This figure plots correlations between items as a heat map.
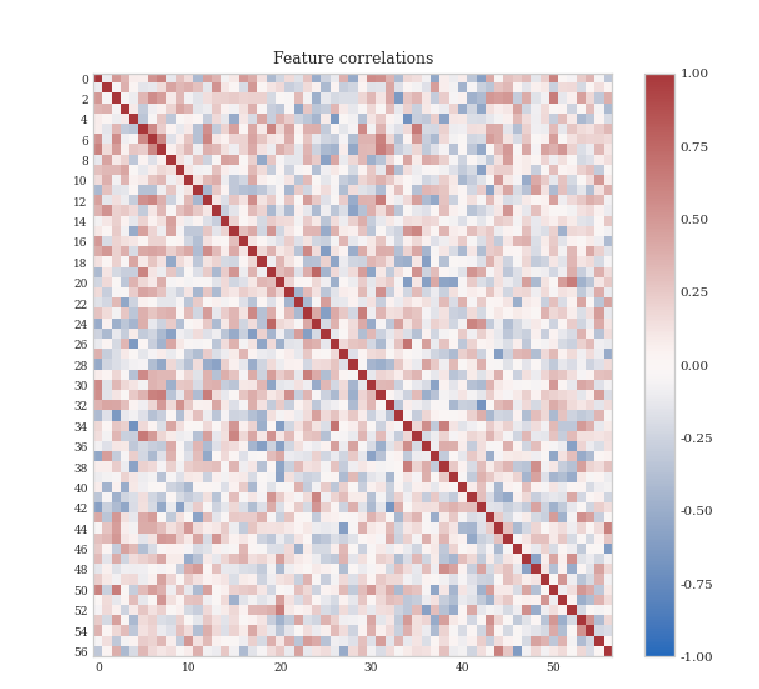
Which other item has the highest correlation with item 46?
3
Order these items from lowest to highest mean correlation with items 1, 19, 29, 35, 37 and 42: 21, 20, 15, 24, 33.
33, 21, 20, 15, 24
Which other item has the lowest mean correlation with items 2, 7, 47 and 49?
42
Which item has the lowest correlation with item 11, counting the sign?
43
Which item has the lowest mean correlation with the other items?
25
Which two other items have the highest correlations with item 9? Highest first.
32, 3
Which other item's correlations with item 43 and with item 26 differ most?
18
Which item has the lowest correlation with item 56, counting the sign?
46
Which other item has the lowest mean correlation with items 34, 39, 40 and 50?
20
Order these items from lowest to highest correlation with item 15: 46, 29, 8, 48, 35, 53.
48, 46, 53, 29, 8, 35
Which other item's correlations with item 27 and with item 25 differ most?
23
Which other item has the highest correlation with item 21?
31
